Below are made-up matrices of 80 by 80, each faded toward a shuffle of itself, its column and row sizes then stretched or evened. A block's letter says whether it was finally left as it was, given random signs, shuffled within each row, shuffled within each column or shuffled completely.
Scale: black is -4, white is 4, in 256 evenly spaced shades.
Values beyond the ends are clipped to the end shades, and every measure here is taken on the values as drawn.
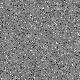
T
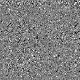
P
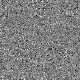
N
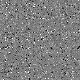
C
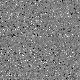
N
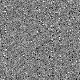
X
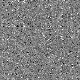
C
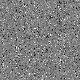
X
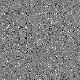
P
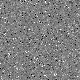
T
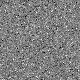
T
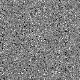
X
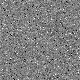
T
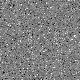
T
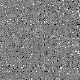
P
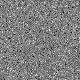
T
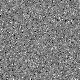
T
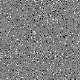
P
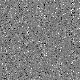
X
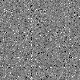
P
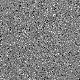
X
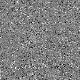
C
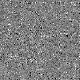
P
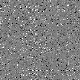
P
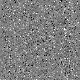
X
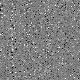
X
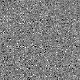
P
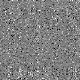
P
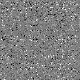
C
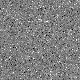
T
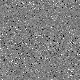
N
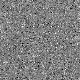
N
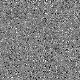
C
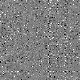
P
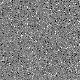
X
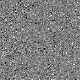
C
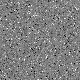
T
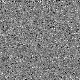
N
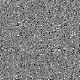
P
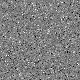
T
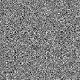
P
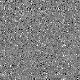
P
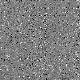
C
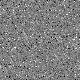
N
